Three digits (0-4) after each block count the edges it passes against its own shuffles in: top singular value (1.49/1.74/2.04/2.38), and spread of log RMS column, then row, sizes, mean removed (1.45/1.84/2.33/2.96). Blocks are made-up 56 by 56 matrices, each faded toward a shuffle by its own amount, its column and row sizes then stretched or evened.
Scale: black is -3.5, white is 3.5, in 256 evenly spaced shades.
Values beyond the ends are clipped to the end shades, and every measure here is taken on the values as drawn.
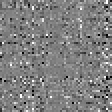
0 3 3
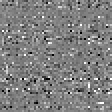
1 2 4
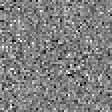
0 1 0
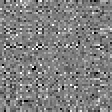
4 1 3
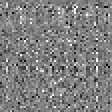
3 2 2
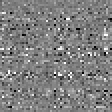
1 2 4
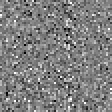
1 2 0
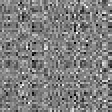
4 3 0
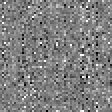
0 3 1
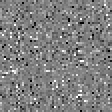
2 1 0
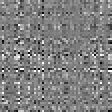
4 4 4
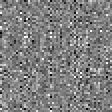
3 3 0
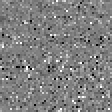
0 0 2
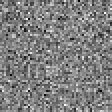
2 0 1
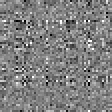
3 2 3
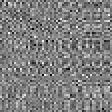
4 0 3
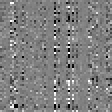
4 4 1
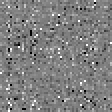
1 2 1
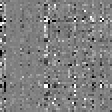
3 4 2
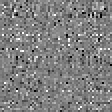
2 1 2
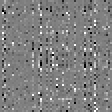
3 4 1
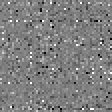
0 1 2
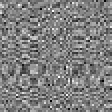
4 1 0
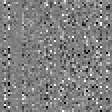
1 4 1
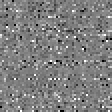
1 1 3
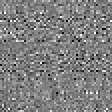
3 0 3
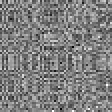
4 0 0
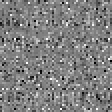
2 0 3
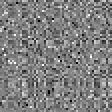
4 0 0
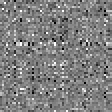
3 2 2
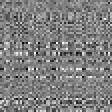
4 1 4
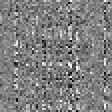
3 4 0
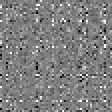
3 3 2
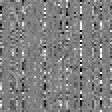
4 4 0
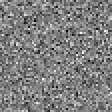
0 0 0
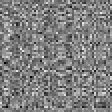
4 1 2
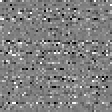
2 1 4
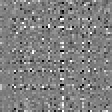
3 3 3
